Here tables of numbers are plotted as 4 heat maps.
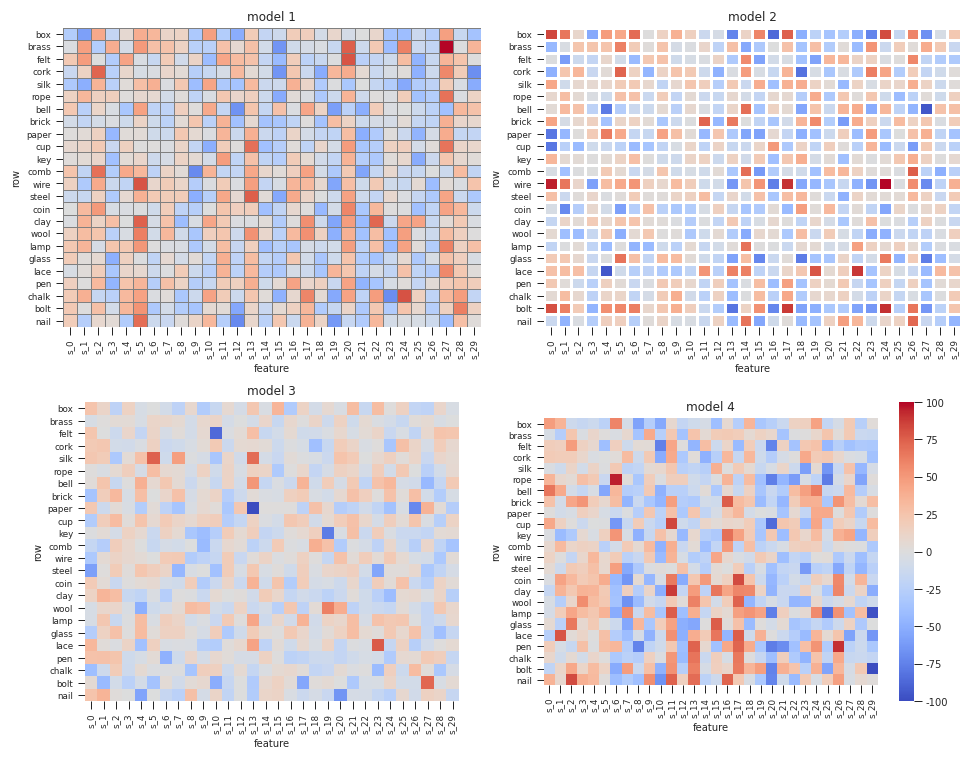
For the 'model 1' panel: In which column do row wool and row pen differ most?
s_22
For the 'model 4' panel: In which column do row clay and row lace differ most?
s_16
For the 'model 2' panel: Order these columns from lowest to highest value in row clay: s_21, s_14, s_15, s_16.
s_21, s_14, s_15, s_16
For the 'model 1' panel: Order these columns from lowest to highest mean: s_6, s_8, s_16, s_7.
s_6, s_8, s_7, s_16
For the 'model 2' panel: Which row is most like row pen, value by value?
chalk
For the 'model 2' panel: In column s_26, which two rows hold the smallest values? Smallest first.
cup, bell
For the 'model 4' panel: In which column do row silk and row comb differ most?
s_23
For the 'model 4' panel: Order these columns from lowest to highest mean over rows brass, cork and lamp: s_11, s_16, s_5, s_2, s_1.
s_1, s_5, s_16, s_2, s_11
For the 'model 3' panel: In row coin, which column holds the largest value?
s_13
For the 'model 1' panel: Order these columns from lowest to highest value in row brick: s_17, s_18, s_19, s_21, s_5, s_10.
s_18, s_10, s_21, s_17, s_5, s_19
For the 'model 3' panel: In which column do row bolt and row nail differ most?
s_1
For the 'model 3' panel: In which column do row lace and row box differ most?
s_23
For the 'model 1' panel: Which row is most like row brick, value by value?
lace
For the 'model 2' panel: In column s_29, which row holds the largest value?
wire
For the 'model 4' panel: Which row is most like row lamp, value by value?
bolt
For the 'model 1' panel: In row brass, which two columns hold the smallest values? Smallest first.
s_15, s_23
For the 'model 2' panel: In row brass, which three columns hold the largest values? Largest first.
s_5, s_23, s_27
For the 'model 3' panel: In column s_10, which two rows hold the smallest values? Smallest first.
felt, bolt
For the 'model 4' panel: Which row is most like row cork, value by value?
comb
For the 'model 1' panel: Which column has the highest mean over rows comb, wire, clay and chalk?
s_5
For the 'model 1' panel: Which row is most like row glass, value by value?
key
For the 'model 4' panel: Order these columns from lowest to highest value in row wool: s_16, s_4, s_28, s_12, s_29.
s_28, s_29, s_12, s_16, s_4
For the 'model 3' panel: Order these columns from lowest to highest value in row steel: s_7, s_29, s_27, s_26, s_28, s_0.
s_0, s_7, s_27, s_28, s_29, s_26
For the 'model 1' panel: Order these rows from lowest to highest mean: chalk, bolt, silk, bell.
silk, bell, bolt, chalk
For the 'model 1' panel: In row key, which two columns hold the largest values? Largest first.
s_11, s_20
